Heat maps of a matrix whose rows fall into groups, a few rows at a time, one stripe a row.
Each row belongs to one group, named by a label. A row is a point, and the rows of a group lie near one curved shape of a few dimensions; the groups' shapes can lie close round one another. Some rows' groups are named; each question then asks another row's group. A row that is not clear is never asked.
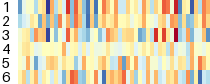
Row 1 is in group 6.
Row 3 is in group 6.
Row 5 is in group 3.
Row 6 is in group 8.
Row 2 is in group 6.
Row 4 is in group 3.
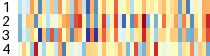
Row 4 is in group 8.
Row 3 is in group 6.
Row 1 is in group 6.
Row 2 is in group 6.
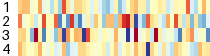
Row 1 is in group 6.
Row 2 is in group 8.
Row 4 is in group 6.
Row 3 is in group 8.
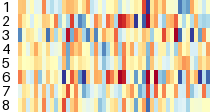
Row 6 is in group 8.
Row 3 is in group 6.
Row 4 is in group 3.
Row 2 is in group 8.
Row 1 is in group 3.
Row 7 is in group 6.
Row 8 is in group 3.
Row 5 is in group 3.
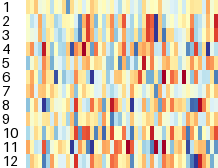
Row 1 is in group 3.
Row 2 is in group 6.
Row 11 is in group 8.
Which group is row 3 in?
6
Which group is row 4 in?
8
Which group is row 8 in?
3
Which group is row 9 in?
3
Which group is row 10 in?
6
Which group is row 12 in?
3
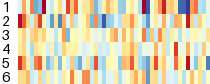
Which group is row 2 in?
6
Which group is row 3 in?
3
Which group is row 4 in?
6
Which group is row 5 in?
6
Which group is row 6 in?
3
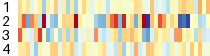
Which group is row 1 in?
3
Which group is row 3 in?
6
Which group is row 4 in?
3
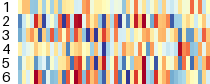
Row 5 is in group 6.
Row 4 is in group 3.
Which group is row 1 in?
3
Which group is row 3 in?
6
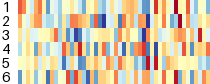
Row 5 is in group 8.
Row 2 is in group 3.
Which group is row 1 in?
6
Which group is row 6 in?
6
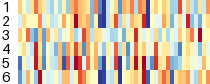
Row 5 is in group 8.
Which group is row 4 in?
8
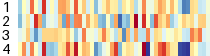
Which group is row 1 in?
3
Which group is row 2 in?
8
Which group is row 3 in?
3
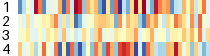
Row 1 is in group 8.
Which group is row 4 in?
8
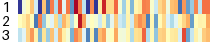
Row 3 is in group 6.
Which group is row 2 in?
6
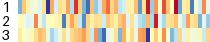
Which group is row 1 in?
6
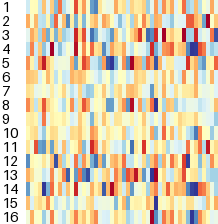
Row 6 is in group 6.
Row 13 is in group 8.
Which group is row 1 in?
6
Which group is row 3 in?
6
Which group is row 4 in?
3
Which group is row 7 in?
8
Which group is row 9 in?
8
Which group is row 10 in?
3
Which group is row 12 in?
6
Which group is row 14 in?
3
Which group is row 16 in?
3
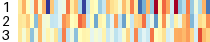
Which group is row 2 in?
6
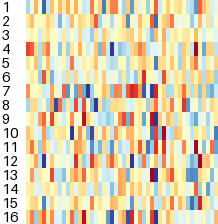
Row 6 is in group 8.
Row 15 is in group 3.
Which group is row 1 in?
3
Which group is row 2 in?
3
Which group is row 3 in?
8
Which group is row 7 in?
8
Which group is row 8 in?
6
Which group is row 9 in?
3
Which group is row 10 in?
8
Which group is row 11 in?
6
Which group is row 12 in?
3
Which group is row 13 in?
3
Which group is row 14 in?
8
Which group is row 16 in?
3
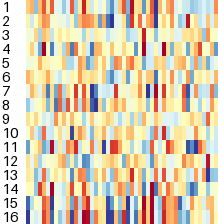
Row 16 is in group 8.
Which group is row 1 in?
3
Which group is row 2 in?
3
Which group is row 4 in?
8
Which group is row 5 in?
8
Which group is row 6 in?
3
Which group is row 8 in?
6
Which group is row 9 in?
3
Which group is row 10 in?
8
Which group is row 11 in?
3
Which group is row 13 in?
8
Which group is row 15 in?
8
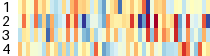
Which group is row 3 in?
6
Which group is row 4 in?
3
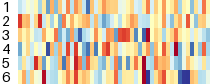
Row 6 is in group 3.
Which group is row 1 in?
6
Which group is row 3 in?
8
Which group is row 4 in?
6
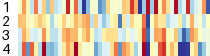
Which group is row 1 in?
6
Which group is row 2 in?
3
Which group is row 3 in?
3
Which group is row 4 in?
3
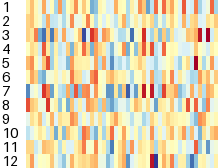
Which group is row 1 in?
6
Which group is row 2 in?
6
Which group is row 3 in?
3
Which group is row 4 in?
8
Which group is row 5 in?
6
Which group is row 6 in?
3
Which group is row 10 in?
6
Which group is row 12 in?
3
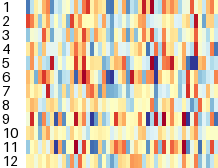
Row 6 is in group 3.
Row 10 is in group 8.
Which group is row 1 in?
8
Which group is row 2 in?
6
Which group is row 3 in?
8
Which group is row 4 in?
6
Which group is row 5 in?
3
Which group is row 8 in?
3
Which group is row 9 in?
6
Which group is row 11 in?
6
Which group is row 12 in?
8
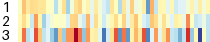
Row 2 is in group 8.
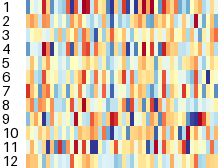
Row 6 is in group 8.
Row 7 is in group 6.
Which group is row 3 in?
6
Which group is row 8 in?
3
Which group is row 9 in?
3
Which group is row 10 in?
3
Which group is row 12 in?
6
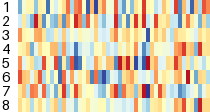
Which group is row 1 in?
6
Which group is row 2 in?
8
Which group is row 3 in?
6
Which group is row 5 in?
8
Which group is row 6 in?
6
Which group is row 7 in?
3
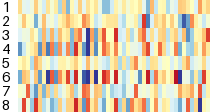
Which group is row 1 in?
3
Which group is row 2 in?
3
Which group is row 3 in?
6
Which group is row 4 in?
6
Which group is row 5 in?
8
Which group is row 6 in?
6
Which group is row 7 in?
3
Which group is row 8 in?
8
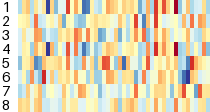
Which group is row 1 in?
6
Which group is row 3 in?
8
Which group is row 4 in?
6
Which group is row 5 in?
3
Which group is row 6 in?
3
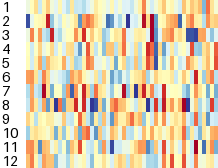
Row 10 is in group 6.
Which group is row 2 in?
8
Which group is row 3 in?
3
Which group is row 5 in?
6
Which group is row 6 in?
6
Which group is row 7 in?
8
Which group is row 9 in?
8
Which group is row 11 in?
6
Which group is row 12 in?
6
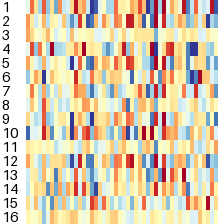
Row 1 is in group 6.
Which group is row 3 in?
6
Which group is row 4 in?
3
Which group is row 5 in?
8
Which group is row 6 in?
3
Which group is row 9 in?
8
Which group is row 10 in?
8
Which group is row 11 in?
6
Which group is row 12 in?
8
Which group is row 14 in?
6
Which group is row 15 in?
3
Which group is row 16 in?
3
